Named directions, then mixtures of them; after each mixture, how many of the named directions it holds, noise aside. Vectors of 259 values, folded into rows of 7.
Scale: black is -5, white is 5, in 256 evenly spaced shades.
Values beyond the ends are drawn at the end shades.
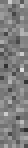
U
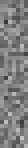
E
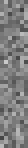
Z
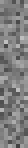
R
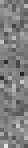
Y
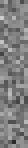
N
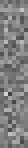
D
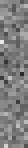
three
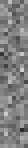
one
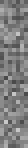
two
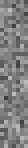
two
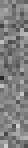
four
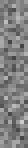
one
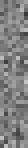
one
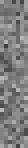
one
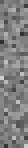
three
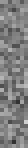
one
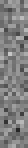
three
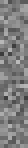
two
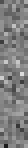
one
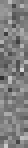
three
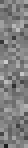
one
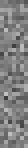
three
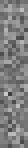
one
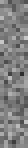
three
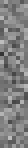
three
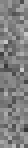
three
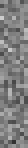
one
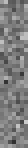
four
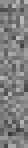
three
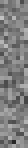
one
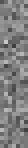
three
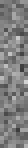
four
